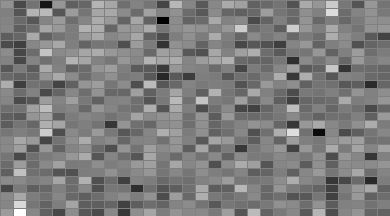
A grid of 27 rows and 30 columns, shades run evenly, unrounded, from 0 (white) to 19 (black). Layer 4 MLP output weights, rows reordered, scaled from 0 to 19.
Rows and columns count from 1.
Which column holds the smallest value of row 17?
23
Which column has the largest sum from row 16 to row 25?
26
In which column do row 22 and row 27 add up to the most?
5
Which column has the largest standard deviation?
2
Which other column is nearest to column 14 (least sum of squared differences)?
18
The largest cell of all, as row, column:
3, 13
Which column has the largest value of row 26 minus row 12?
17
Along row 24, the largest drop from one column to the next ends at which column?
19
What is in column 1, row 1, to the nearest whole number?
8
